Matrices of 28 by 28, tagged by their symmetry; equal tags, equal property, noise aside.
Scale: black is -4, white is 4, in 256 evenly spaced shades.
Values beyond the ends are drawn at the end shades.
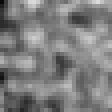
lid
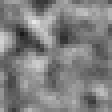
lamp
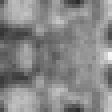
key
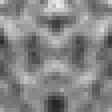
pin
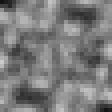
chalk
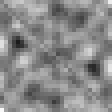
chalk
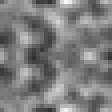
key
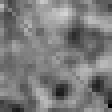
lid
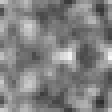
key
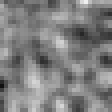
lamp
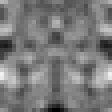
pin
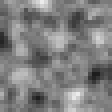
lamp
